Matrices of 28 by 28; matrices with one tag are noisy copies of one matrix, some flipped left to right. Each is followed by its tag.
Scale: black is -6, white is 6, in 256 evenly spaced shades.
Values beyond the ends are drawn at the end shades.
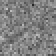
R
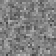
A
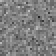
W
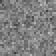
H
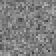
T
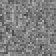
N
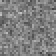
H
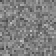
T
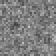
R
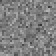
T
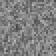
T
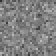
T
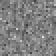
H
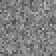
H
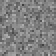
N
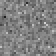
H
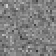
W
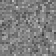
N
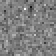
A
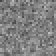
H
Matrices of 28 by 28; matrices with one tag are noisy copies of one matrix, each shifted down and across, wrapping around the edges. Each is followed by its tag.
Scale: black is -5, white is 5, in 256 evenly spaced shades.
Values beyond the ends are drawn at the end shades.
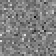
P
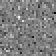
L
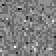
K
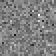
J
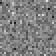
L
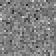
P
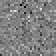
L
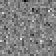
K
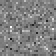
L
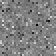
J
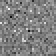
L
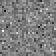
L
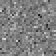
P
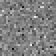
P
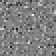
P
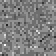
L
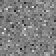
P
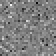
P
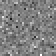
J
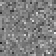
L
